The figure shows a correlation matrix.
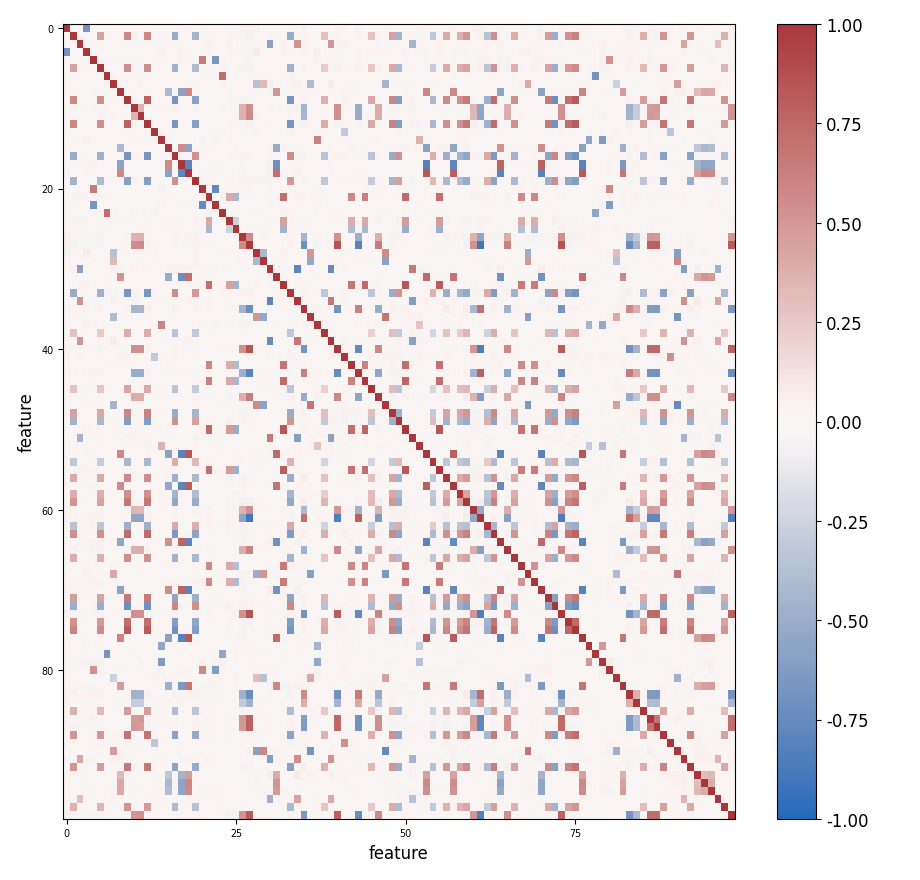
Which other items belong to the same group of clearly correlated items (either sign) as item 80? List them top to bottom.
4, 20, 22
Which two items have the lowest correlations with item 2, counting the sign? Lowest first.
30, 51
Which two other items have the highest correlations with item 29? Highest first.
90, 68
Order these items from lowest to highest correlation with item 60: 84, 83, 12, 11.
83, 84, 12, 11
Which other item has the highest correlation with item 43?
61
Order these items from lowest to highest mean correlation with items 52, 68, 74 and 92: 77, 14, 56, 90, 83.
77, 83, 14, 90, 56
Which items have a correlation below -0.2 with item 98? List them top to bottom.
35, 43, 61, 83, 84
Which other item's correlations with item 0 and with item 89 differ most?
3
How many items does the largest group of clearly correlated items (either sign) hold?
26
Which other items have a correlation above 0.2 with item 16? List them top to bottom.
19, 33, 49, 54, 62, 72
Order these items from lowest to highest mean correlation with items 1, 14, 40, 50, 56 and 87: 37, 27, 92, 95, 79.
79, 95, 37, 92, 27
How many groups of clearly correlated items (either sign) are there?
11
